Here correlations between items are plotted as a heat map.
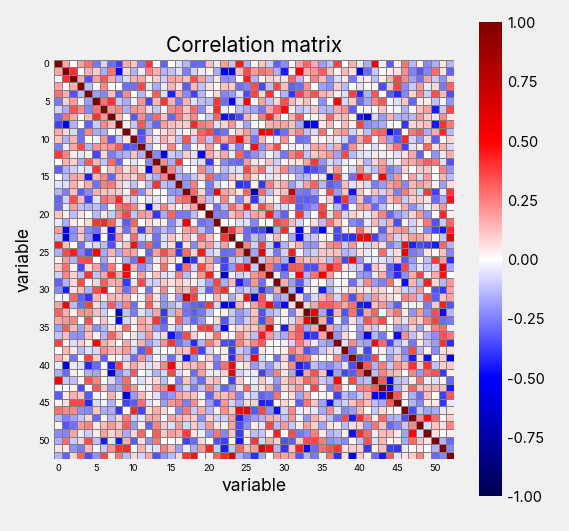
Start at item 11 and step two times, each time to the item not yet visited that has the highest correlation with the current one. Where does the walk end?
39
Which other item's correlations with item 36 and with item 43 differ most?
15
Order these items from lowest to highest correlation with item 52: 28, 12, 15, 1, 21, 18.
1, 15, 28, 12, 21, 18
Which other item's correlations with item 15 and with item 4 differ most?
40
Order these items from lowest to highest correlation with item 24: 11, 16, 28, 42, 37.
16, 11, 28, 42, 37
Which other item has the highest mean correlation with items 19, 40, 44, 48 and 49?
23
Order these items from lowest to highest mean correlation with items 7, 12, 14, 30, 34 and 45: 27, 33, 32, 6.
27, 32, 33, 6
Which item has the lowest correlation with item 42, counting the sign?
44
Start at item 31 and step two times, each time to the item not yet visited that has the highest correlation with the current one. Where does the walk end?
21
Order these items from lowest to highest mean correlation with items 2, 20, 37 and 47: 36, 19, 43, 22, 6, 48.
22, 36, 19, 48, 6, 43
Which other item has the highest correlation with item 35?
28
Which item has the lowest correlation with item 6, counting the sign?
50
